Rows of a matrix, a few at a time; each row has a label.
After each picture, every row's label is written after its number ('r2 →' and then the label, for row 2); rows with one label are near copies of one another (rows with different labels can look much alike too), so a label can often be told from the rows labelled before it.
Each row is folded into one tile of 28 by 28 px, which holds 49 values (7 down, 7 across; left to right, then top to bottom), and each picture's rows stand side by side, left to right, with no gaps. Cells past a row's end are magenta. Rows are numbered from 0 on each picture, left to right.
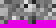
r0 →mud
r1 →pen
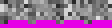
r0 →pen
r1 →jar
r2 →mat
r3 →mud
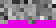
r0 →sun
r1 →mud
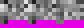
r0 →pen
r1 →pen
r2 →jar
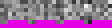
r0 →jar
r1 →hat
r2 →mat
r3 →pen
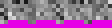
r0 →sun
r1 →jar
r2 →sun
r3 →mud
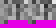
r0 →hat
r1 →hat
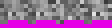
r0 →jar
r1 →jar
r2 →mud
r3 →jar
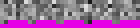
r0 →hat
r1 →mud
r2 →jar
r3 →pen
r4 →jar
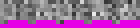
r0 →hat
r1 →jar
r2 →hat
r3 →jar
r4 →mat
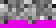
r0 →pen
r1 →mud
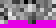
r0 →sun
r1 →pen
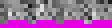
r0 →jar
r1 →mat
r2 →jar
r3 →sun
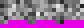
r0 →mat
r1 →jar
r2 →pen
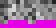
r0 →mat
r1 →sun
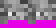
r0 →jar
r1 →jar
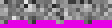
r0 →mud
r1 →pen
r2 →sun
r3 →pen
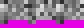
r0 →pen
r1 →mat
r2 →pen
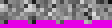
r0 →pen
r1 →pen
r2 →hat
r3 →sun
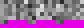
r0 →hat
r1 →mat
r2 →pen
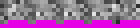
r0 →mat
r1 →jar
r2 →jar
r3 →jar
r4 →pen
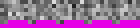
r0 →jar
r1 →mud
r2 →hat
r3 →mat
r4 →mat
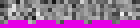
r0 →mat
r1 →sun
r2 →hat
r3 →hat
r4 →jar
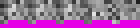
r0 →mat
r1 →mat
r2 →mat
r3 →jar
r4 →sun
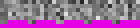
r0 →jar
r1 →hat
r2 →sun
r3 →mud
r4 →hat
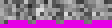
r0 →hat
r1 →mat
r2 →jar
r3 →jar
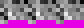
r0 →sun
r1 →sun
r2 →sun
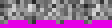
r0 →mat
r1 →pen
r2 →hat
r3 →mat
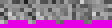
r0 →sun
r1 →sun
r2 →hat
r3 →jar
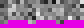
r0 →mat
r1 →sun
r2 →mud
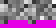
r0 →pen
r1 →mud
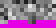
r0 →sun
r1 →pen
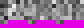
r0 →mat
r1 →mud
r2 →hat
